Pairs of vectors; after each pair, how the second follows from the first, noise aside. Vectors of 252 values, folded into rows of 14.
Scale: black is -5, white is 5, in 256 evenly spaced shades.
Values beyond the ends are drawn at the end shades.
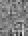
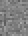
wrapped around, negated, shrunk.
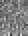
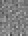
shrunk.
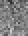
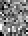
wrapped around, scaled up.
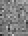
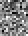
wrapped around, scaled up.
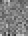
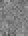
shrunk.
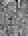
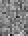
reversed.
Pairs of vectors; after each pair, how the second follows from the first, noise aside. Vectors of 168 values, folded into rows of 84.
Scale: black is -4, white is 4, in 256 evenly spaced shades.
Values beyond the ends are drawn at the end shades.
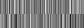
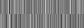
shrunk.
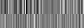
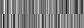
wrapped around.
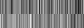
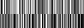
wrapped around, scaled up.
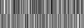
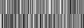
wrapped around.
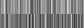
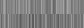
shrunk.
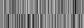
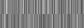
wrapped around, negated, shrunk.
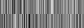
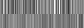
reversed, negated, partly zeroed.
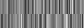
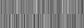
reversed, shrunk.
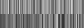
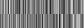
sign-scrambled.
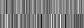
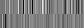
reversed, negated, partly zeroed.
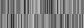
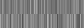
wrapped around, negated, shrunk.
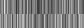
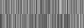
reversed, shrunk.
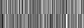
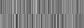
wrapped around, negated, shrunk.
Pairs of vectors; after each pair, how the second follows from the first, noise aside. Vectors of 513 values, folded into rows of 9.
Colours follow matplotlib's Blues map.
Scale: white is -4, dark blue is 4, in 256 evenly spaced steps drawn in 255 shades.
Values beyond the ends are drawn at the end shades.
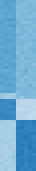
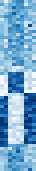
wrapped around, scaled up.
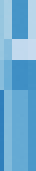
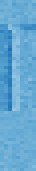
wrapped around, partly zeroed.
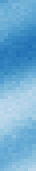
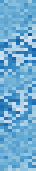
sign-scrambled.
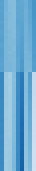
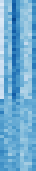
reversed.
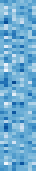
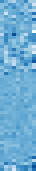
wrapped around, partly zeroed.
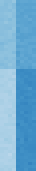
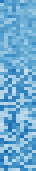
sign-scrambled.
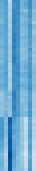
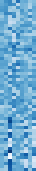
sign-scrambled.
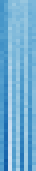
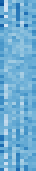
wrapped around, partly zeroed.
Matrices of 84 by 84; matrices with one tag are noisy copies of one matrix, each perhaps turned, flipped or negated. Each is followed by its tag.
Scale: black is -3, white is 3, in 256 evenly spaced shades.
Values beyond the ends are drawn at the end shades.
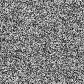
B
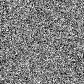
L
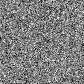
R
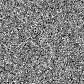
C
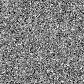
B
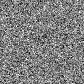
C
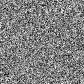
L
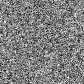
L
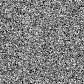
B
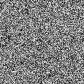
R
